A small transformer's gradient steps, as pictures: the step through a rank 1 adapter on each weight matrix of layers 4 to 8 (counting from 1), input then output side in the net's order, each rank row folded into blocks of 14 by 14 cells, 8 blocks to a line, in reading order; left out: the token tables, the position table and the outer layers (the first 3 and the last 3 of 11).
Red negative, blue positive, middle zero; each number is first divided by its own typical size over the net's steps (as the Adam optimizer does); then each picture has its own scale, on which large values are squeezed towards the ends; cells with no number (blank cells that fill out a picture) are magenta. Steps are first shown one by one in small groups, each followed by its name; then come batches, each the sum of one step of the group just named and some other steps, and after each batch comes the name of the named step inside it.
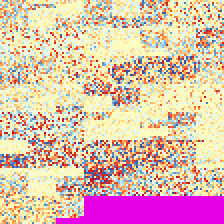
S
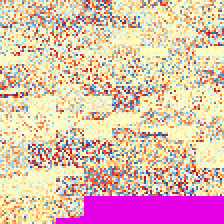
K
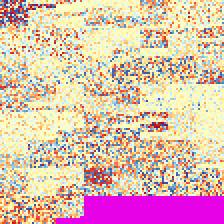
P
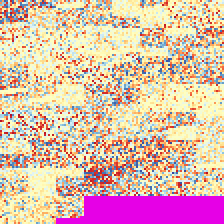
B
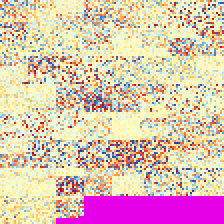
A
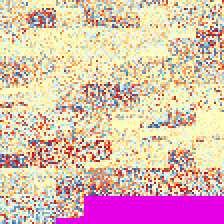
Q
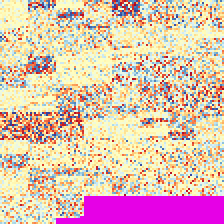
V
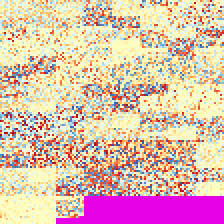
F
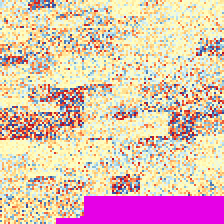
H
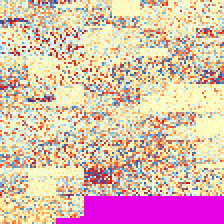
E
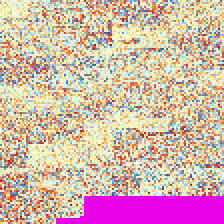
V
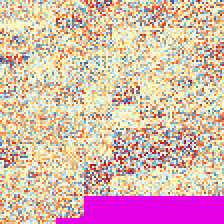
B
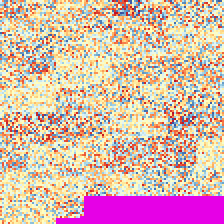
P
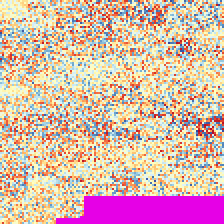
V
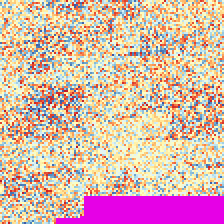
H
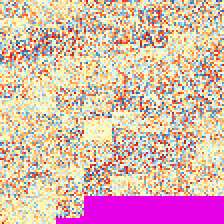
K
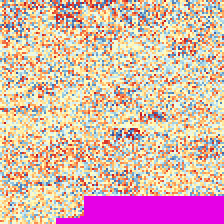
K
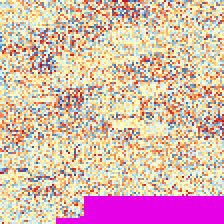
V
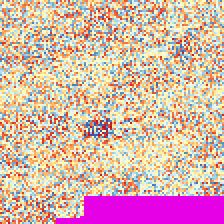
E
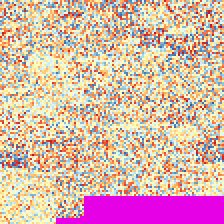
B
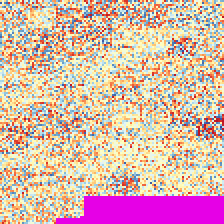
V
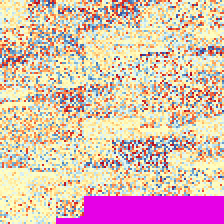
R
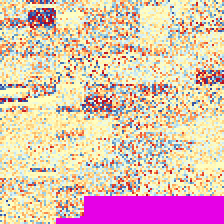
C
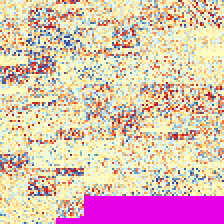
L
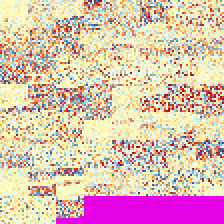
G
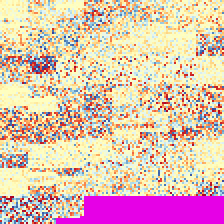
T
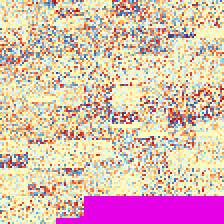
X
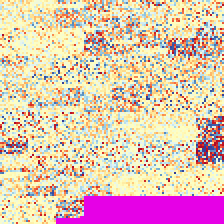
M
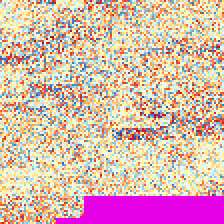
R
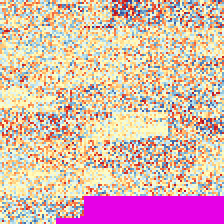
R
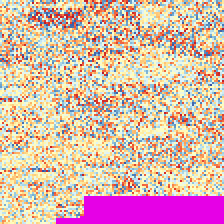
C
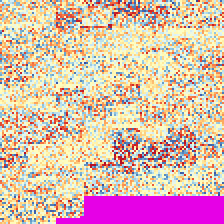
G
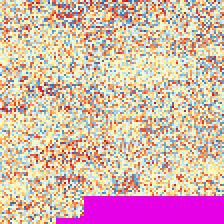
R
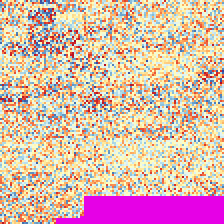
C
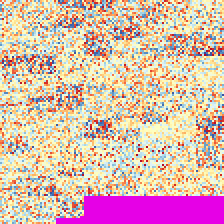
M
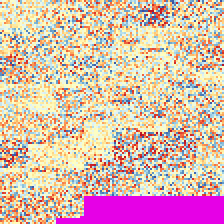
T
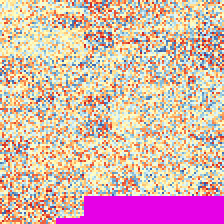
M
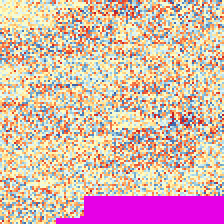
R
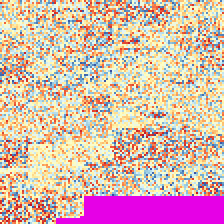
R
